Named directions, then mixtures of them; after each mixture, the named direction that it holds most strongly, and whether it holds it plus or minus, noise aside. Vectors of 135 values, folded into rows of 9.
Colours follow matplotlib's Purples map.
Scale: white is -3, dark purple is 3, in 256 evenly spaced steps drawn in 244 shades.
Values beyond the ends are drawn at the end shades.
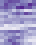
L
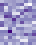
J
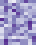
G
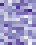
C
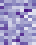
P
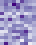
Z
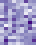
G, plus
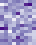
J, minus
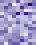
Z, minus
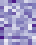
G, minus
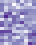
Z, minus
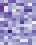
J, plus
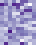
J, plus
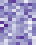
G, minus
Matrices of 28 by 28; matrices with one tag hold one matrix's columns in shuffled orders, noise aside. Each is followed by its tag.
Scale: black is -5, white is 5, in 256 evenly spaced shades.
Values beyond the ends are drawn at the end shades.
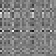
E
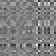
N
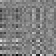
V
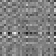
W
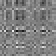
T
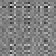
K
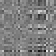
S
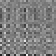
V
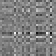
W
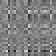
S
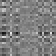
W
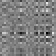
W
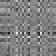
W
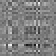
N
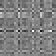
E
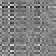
K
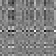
T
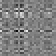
E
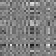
N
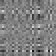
S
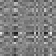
W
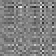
K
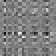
W
